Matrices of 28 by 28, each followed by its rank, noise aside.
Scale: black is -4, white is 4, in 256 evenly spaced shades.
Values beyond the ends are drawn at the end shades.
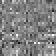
three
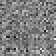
six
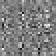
four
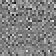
eight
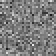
eight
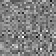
six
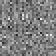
eight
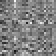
four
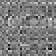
three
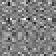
four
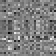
three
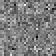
six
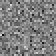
eight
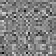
four
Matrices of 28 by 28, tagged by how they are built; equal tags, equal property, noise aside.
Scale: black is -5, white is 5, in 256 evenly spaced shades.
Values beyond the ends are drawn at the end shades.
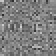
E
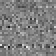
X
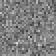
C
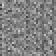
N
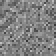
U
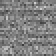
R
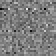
X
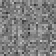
R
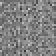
N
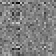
E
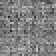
R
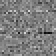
X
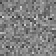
X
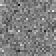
X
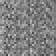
N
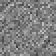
U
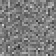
N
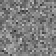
C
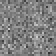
E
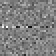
X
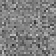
E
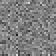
E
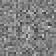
E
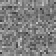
R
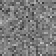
N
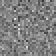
E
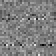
X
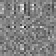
E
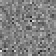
E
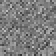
U
